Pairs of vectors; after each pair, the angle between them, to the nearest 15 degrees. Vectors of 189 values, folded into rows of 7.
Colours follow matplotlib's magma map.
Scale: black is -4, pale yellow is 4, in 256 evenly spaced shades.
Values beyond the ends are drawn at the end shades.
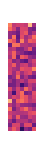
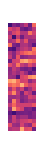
135 degrees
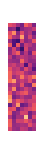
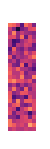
45 degrees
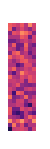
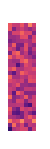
15 degrees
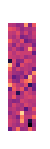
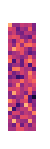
90 degrees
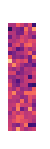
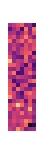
45 degrees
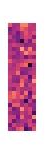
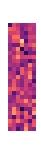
135 degrees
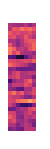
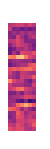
165 degrees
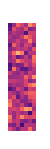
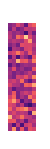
45 degrees
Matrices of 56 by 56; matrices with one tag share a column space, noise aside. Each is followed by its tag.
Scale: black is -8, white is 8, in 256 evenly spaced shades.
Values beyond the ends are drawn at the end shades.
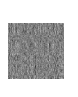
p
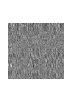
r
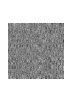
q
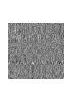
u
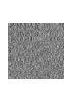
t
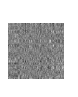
q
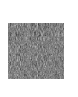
t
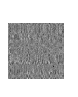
u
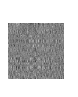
q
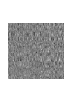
t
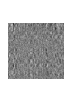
r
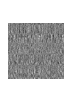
u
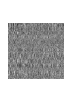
r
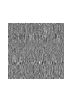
u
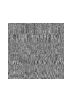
u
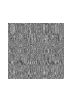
u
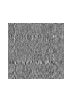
u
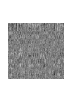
r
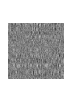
r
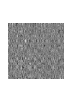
q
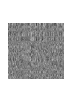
t
